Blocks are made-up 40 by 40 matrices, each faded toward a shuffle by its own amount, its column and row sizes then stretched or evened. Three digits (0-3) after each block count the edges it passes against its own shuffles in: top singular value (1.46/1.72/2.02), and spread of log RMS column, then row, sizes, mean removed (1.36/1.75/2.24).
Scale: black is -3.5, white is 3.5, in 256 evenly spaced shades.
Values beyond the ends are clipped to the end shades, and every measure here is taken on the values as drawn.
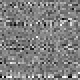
3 0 3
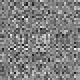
3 3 1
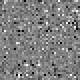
0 0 2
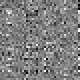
2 3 1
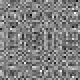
3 0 0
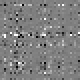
2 3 3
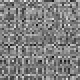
3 0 3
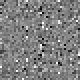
0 2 0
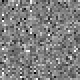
1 1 0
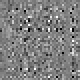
2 3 2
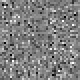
0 2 0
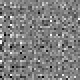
2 2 2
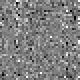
0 2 1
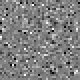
1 0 0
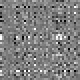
3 3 3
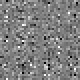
0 3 1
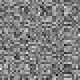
3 1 0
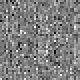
2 2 0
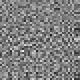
3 1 2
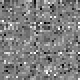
2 1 1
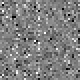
0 2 0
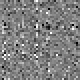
1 2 1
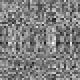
3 1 2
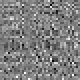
3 2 0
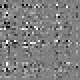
0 3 3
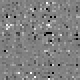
0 1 2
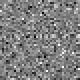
1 0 0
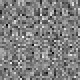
3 0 1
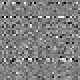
3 0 3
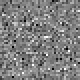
0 0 1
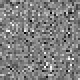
1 2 0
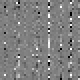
2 3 0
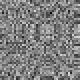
3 0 2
